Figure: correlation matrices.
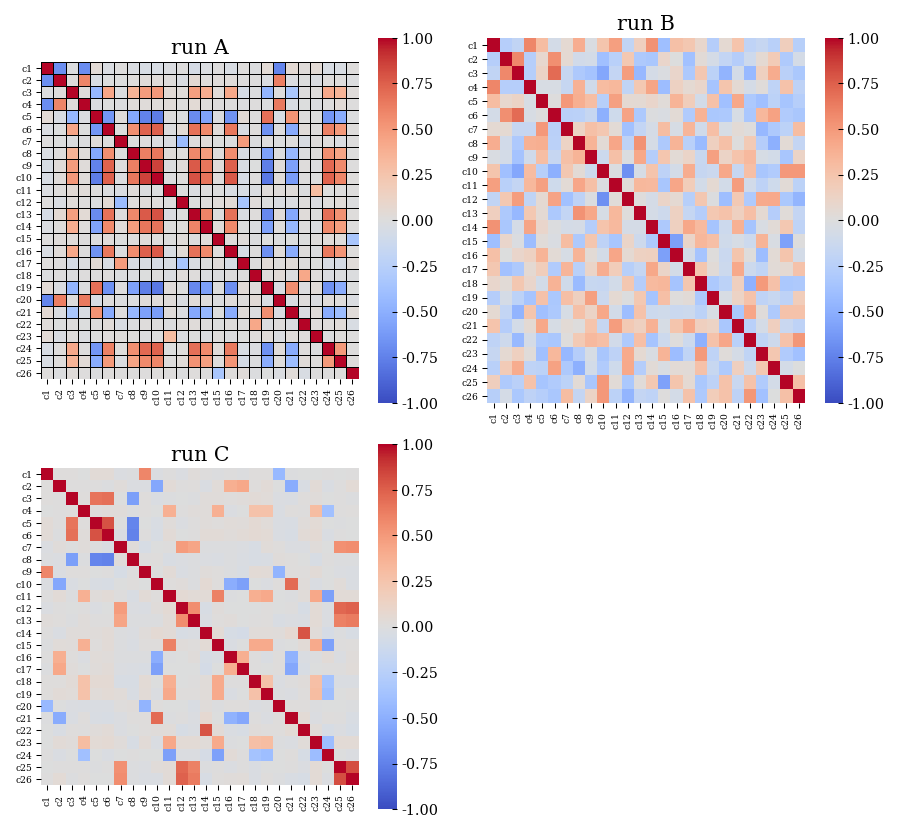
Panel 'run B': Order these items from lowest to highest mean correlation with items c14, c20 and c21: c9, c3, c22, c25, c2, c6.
c2, c3, c6, c22, c9, c25
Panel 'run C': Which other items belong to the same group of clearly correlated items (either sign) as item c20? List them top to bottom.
c1, c9
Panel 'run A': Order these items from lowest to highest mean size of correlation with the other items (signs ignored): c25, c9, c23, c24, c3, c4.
c23, c4, c3, c25, c24, c9
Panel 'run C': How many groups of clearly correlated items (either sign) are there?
6
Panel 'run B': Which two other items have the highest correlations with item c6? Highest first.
c3, c2
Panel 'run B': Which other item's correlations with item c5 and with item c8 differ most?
c20
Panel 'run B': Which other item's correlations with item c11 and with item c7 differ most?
c15
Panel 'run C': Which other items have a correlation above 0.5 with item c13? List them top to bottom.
c12, c25, c26
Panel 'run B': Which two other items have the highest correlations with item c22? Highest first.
c26, c20
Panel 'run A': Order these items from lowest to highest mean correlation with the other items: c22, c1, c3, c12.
c1, c12, c22, c3
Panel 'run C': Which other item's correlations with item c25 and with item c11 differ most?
c26
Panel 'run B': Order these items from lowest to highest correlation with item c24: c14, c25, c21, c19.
c19, c25, c14, c21
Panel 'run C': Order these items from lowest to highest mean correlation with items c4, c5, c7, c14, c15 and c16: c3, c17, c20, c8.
c8, c20, c17, c3
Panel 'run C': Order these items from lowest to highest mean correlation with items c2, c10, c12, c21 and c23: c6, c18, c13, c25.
c6, c18, c13, c25
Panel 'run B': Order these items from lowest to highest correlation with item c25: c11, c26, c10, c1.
c11, c1, c26, c10
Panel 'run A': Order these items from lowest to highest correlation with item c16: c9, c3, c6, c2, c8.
c2, c3, c8, c6, c9
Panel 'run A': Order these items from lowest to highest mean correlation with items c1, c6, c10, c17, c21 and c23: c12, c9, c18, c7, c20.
c20, c12, c18, c7, c9
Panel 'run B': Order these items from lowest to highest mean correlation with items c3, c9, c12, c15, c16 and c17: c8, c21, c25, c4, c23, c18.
c25, c4, c8, c23, c18, c21
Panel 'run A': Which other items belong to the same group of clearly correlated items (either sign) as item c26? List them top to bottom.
c15
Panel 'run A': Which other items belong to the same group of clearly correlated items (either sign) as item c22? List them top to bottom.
c18
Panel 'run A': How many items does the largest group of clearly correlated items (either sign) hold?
13
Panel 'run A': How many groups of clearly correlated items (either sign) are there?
6
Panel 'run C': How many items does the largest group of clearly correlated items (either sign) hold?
7
